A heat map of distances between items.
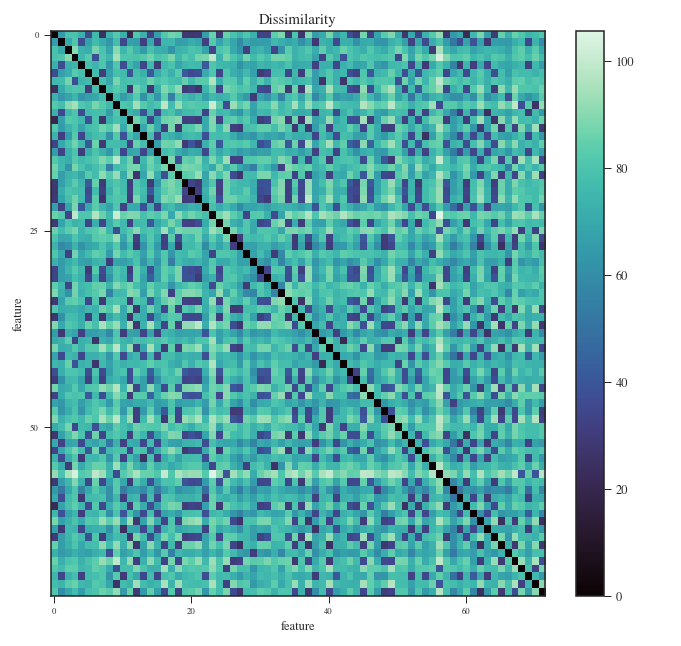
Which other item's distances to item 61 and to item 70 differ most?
9
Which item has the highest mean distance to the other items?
56
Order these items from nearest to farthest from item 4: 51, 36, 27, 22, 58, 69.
69, 22, 58, 27, 36, 51
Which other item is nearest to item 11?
0
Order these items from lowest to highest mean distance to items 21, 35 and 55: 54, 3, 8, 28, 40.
28, 40, 54, 8, 3
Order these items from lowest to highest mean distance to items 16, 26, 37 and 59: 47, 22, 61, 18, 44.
18, 61, 22, 47, 44
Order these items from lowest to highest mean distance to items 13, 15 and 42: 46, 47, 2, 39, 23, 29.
39, 29, 47, 2, 46, 23
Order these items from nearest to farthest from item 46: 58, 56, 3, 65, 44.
44, 58, 3, 65, 56
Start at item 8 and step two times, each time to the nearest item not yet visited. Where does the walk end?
66
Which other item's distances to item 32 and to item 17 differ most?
55
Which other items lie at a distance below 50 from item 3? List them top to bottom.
6, 39, 42, 50
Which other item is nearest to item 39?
42
